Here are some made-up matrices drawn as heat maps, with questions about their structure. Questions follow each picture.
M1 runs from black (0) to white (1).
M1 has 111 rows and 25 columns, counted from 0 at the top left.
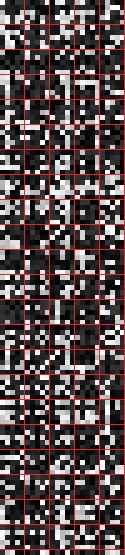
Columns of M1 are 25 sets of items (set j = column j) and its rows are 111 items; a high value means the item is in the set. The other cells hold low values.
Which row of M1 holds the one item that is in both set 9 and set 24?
18
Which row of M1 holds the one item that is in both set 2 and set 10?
37
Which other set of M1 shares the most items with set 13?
1
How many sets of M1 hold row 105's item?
3
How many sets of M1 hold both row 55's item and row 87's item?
6
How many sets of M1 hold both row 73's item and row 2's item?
9
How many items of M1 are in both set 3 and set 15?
5
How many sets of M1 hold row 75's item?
10
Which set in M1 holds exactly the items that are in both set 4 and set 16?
6
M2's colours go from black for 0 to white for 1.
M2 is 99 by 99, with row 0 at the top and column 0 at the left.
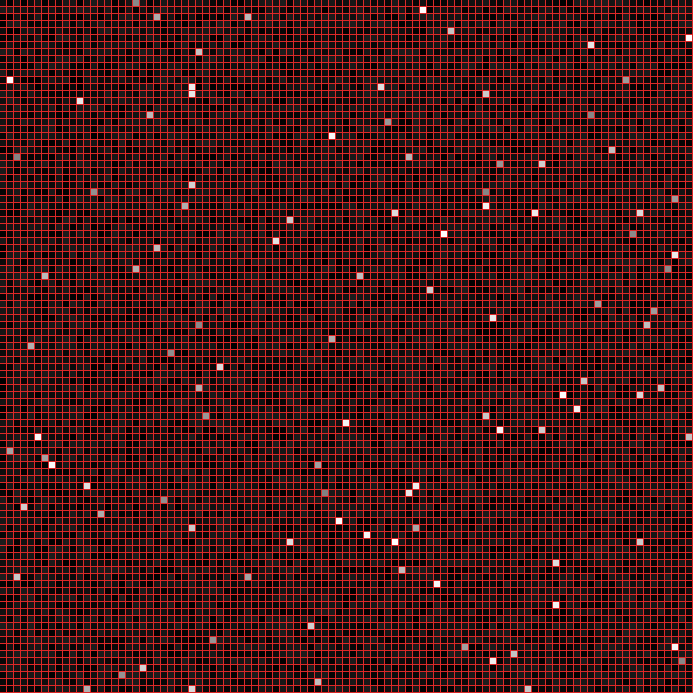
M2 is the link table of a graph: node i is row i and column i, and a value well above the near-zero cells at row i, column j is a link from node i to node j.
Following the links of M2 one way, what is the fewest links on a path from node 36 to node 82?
7
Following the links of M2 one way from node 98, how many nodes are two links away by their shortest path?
4
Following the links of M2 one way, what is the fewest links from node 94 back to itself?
7
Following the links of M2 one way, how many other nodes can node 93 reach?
10
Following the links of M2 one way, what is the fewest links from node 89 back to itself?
6
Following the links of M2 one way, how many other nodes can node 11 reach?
10
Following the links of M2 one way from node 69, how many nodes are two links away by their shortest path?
3
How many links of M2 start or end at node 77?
5
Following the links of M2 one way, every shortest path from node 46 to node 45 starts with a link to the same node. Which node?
node 92
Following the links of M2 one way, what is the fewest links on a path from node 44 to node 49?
7
